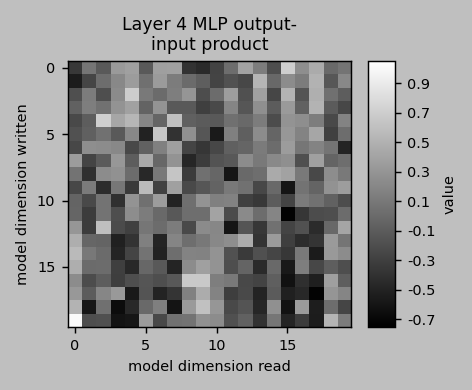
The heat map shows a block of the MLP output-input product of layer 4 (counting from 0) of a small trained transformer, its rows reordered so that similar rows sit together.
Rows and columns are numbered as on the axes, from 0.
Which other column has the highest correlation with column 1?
11
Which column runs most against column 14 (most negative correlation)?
1
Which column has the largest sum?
0
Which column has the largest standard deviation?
15
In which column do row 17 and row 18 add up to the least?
17
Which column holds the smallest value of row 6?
19
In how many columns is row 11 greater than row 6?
9
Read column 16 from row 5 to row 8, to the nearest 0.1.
0.2 0.1 -0.2 0.1
